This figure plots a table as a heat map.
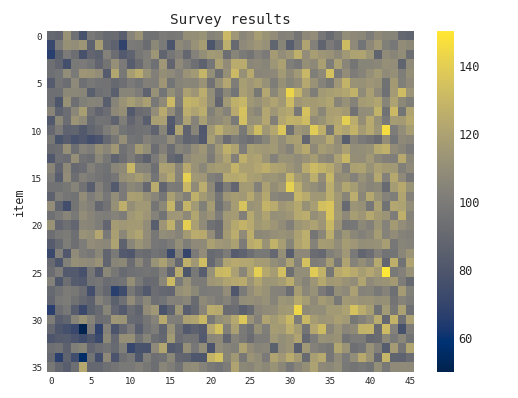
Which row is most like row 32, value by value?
11
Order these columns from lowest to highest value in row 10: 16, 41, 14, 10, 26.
10, 14, 41, 16, 26
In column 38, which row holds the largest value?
29
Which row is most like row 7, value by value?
15
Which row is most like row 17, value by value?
19
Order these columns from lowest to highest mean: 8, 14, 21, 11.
8, 11, 14, 21
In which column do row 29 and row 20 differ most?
17
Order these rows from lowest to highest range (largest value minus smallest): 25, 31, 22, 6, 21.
21, 22, 6, 25, 31
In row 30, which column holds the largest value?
24
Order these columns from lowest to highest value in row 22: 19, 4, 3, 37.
3, 4, 19, 37
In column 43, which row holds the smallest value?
34
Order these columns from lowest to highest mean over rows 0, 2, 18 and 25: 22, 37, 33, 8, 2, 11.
2, 8, 11, 37, 22, 33
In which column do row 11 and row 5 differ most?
37
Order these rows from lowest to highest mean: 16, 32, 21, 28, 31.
32, 31, 28, 16, 21
